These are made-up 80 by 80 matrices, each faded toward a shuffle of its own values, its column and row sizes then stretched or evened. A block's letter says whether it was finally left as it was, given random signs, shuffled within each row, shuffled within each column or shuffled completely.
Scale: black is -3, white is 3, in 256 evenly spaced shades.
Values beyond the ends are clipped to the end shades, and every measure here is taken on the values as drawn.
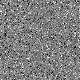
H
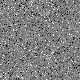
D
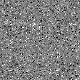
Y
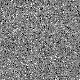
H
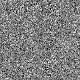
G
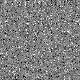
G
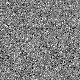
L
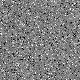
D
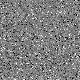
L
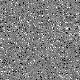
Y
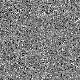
G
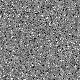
D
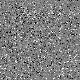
G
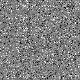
G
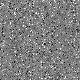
H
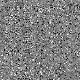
Y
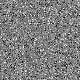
L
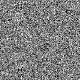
G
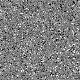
H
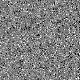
Y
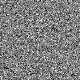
G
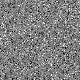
H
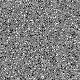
D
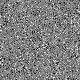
D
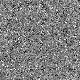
G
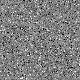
L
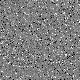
L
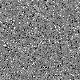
H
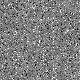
H
